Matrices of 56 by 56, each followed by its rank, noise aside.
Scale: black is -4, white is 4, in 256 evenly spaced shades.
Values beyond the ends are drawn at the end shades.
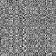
five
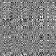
three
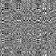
four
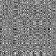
four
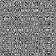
five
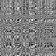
three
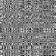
three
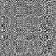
five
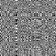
four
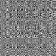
six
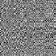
five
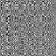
four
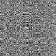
five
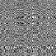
four
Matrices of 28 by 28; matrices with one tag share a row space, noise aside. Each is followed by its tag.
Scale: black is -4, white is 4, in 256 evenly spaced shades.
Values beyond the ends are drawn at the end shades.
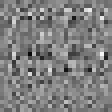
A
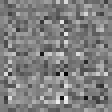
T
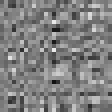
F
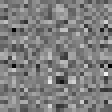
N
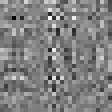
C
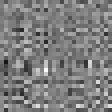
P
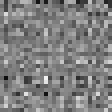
P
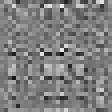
T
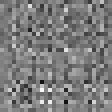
A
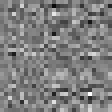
F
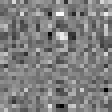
N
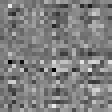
F
